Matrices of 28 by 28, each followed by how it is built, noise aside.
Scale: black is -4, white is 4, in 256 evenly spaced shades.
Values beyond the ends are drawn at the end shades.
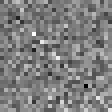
diagonal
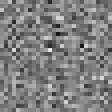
low rank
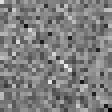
diagonal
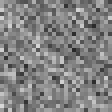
Toeplitz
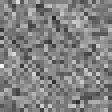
Toeplitz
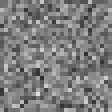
noise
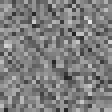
Toeplitz
